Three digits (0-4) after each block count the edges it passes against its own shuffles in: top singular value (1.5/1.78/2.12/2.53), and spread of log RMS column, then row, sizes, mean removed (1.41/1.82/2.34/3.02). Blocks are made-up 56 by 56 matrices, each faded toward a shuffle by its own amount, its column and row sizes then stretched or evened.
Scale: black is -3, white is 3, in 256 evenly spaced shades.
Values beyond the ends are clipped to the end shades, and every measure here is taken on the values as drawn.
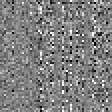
0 4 2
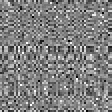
4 1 2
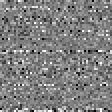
1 0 4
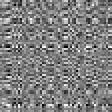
4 3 4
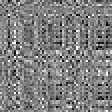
4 3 3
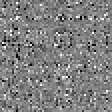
0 2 2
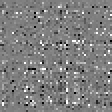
2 2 3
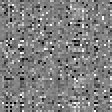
2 3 1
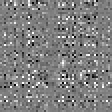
2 4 4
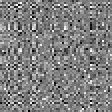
4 2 2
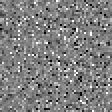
0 2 0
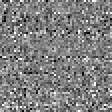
0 2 3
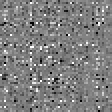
1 3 3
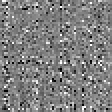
1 3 2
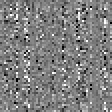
1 4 1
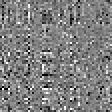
3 3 2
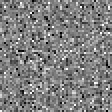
0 2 0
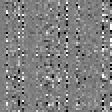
2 4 1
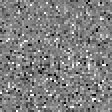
0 0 1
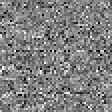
2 0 2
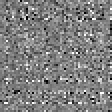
1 2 3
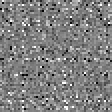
0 2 3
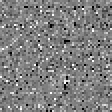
0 1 2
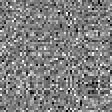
3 0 0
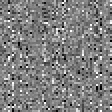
1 4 0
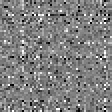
1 3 3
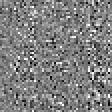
2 3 0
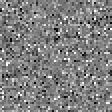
0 0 1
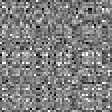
4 1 3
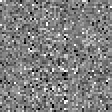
1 2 0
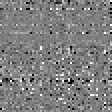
1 2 4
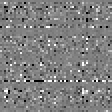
1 1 4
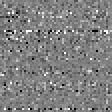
1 0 3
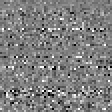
1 0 4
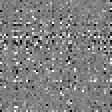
2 3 3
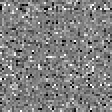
0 1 2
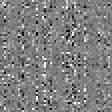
0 4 1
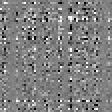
0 4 4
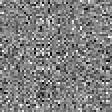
3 2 1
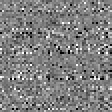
3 1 3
